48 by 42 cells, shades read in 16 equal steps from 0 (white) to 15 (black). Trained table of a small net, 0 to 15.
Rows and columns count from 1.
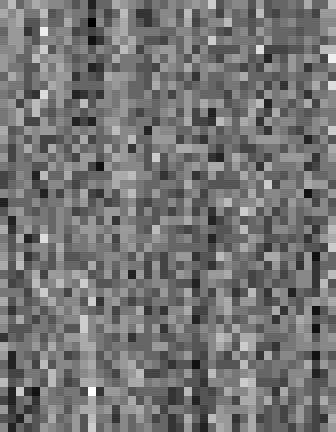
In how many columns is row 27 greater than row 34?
16
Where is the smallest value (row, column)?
44, 12
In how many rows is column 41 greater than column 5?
17
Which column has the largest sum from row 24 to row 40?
40
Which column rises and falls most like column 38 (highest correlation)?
11
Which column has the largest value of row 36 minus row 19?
25
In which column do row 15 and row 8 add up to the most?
19
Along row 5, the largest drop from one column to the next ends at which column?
27
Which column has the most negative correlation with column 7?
3
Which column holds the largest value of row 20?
5
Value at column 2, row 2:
7
